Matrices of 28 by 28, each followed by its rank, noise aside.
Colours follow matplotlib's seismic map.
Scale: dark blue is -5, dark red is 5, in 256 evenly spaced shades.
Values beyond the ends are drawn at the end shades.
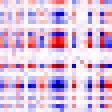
one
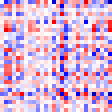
three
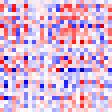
three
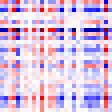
one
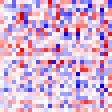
six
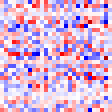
four
